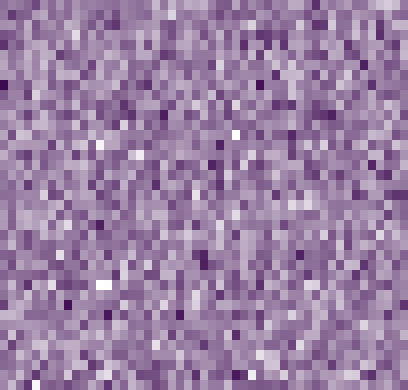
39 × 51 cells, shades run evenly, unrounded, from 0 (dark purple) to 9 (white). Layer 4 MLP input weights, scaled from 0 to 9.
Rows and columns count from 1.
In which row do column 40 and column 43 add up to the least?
18
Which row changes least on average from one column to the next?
33
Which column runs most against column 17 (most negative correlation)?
6
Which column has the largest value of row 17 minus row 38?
31
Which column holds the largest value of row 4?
10
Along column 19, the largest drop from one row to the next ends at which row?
28
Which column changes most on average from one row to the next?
30
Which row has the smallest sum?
12
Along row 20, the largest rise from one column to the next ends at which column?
25
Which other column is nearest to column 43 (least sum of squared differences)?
24
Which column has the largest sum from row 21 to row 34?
21
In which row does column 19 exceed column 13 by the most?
23
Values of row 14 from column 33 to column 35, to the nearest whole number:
2 5 3
